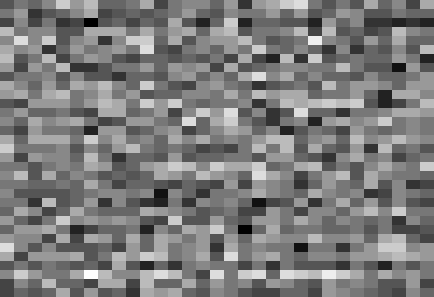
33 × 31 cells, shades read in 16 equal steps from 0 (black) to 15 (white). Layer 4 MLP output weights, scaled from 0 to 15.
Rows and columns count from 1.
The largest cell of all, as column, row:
7, 31
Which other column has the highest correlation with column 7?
21
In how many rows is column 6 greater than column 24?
11
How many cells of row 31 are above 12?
6
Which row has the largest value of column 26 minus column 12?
22
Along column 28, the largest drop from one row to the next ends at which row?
30
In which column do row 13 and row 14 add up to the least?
20
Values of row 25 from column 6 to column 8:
8 9 8
